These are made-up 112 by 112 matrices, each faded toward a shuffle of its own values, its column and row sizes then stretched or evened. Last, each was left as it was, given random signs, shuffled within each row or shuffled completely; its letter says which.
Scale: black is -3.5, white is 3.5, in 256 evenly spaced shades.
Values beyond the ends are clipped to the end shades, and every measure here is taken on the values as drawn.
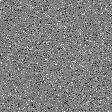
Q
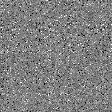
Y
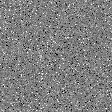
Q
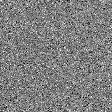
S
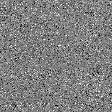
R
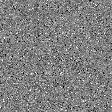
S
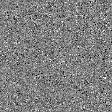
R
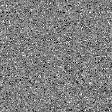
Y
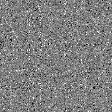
Y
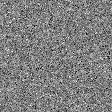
Q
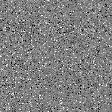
Y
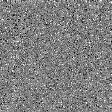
Y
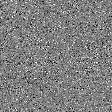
S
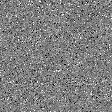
S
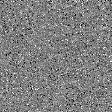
R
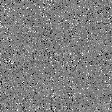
Y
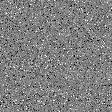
S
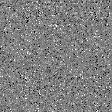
Y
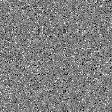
Y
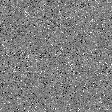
S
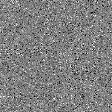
Y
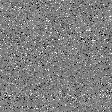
S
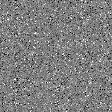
R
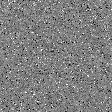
Q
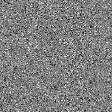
Y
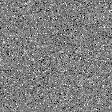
S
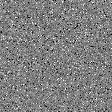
S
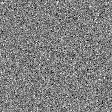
Q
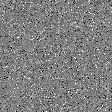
S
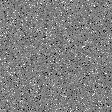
Q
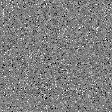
Y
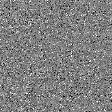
R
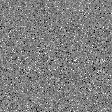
S
